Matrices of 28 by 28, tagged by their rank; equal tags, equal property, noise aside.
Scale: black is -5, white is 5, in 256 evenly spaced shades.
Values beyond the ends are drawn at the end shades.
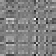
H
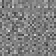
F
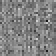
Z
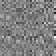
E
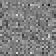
F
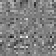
E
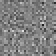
F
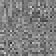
Z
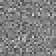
Z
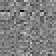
F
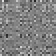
F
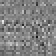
F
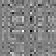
E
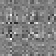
E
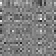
H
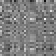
E
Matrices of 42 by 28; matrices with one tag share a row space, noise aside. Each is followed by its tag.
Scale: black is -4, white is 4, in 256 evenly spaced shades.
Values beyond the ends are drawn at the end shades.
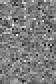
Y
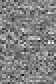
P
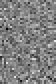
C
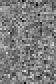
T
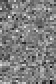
Y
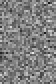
C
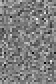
C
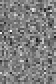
C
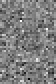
P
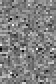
Y
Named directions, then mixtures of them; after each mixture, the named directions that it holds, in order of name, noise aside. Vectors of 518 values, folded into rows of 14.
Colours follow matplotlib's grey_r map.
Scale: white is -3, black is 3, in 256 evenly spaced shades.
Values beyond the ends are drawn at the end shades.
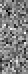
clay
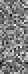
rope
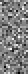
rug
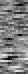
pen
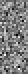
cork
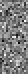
clay, cork, rope.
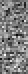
clay, cork, pen.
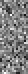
clay, rope, rug.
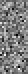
cork.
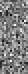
clay, cork, rope.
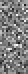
cork, rope, rug.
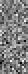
clay, rope, rug.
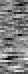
pen.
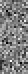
clay, rope.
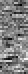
pen, rope.
